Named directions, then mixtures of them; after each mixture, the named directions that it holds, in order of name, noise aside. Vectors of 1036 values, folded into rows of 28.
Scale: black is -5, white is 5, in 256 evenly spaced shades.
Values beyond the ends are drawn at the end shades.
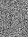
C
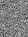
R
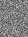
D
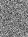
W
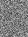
D, W.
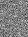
R.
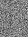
C.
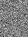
D, R.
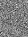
D, W.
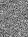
R.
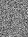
C, W.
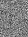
C, R.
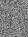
C.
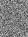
W.
